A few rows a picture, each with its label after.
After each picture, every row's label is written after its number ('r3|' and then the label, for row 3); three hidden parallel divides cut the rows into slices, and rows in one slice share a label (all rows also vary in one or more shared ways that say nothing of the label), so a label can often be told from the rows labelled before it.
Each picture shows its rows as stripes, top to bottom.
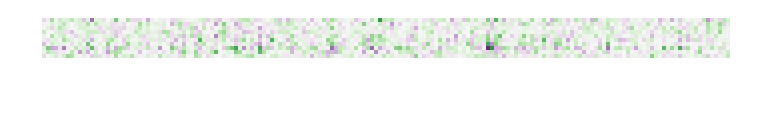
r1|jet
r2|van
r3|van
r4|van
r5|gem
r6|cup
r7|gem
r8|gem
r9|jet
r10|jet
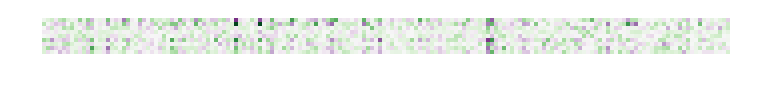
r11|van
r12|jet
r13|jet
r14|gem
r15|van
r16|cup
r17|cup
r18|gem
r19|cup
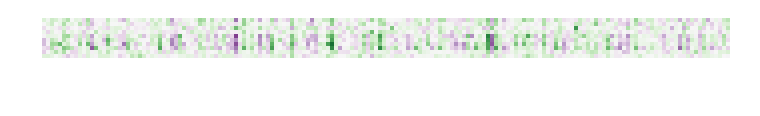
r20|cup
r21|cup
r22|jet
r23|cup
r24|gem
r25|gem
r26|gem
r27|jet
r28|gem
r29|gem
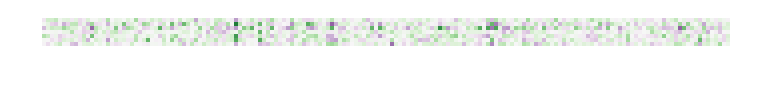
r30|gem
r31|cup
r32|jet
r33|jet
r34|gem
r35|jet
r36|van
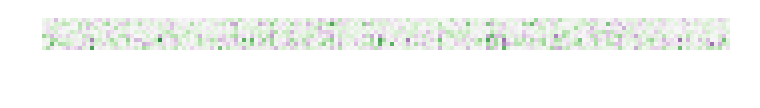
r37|cup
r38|gem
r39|cup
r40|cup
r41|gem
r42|jet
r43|jet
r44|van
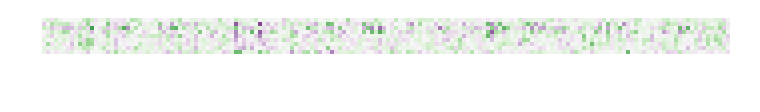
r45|gem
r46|van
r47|van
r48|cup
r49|van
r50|van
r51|van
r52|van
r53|jet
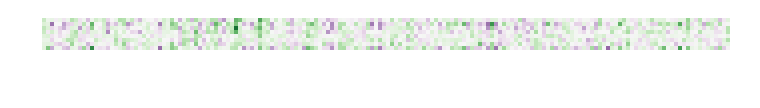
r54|jet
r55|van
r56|cup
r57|jet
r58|cup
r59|jet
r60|jet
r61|van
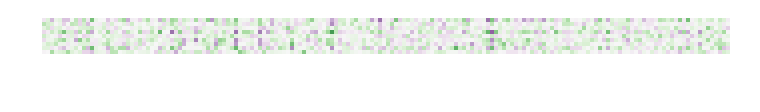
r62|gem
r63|cup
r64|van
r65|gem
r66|cup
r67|van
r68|van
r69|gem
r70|jet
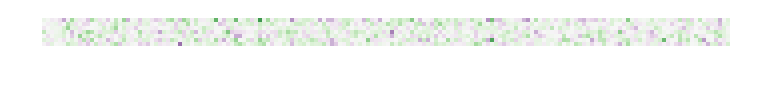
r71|jet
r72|jet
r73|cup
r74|van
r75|van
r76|cup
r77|jet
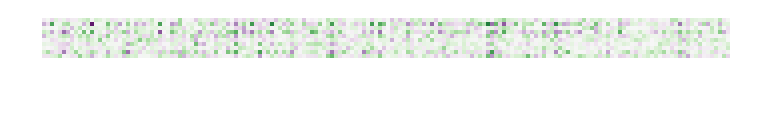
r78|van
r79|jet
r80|van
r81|van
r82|gem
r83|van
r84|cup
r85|cup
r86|cup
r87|gem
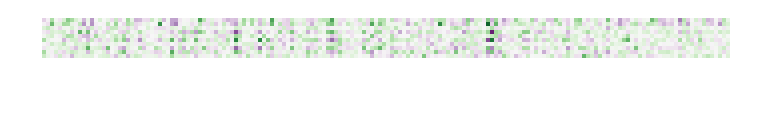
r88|jet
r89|jet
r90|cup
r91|van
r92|jet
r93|jet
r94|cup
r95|van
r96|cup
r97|van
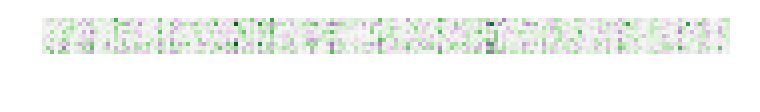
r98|jet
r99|jet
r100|jet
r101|jet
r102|jet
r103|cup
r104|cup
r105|van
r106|cup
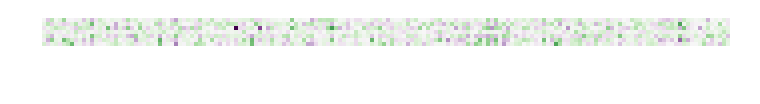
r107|cup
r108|van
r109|van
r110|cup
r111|van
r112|jet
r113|jet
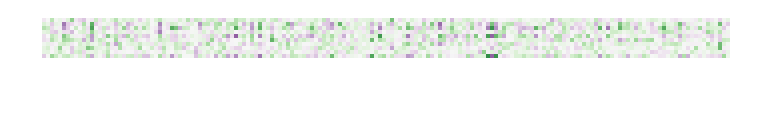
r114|jet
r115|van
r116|gem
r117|van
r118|cup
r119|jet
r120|van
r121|van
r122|gem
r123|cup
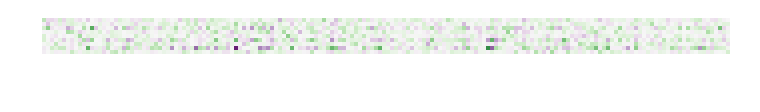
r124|cup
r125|cup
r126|van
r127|cup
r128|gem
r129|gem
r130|gem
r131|van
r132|cup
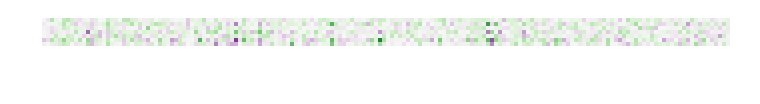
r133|cup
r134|gem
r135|cup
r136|cup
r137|jet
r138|cup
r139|gem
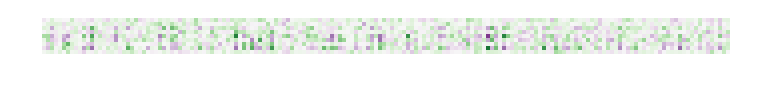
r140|jet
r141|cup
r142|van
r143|jet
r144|van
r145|gem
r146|jet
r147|jet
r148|cup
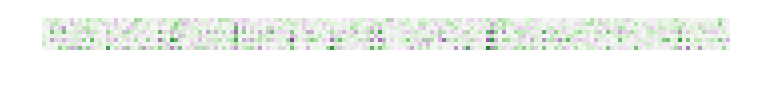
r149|van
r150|van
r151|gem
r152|cup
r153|cup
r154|van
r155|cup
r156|gem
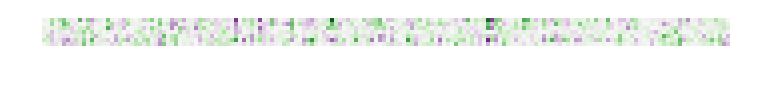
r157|gem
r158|cup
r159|van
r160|van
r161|van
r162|van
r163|van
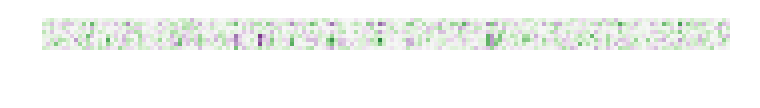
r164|cup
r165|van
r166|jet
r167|van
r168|van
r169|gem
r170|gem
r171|gem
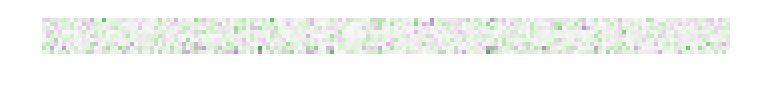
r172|jet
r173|jet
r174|jet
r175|cup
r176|cup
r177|gem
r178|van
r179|cup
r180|gem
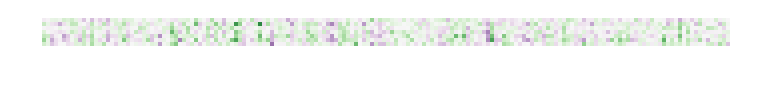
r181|jet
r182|jet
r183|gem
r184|cup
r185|gem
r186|cup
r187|van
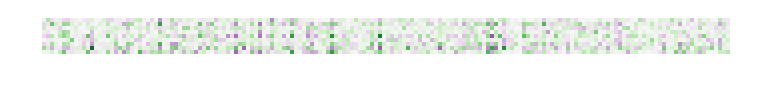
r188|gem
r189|cup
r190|cup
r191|cup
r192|gem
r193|jet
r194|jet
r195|van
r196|van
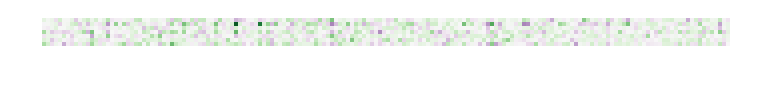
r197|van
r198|jet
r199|cup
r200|gem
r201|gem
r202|gem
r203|gem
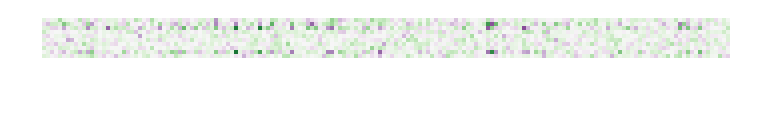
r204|gem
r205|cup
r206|jet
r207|gem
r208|cup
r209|gem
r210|gem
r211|cup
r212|cup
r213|van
